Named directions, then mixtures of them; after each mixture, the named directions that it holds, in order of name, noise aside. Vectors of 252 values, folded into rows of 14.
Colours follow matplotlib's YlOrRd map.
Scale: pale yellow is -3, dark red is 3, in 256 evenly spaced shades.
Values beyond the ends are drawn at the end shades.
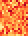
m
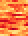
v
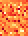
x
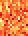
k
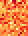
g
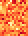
g, k.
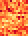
k, m, v.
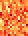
k.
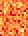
k, x.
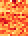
g, v.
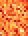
x.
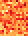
m, v.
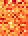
g.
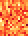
k.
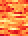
v.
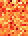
g.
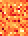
x.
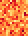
g, m, x.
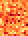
k, v, x.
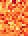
g, k.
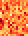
k, m.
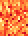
k.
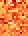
g.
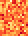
g, k.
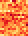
g, k, v.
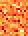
x.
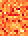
x.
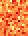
g, k, m.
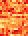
m, v.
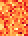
g, k, m.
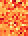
g.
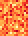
k, m, x.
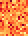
g, k.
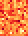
g, x.
